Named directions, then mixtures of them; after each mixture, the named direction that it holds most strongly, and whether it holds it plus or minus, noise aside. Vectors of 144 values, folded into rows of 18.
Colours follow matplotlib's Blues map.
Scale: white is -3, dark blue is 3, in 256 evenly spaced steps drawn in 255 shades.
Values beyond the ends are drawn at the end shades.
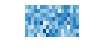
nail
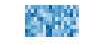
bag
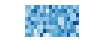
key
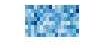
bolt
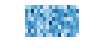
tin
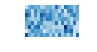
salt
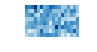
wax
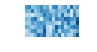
bag, minus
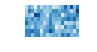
wax, minus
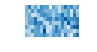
bag, minus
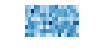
key, plus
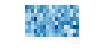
bag, minus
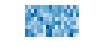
bag, plus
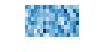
key, plus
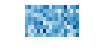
nail, plus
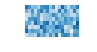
salt, minus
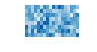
bolt, minus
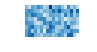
bag, plus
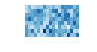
nail, plus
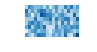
bag, minus
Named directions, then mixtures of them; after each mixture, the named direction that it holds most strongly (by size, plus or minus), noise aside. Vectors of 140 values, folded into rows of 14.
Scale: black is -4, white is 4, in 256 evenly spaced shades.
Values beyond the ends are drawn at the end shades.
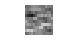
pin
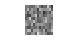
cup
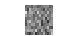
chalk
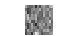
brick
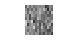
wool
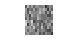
wool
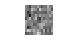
cup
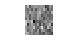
wool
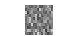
cup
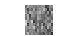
wool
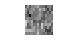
wool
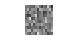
cup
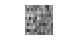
wool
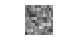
pin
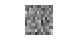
chalk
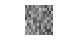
wool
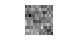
pin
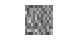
chalk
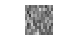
wool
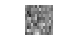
brick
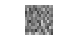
chalk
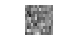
brick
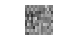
wool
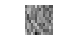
brick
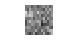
chalk
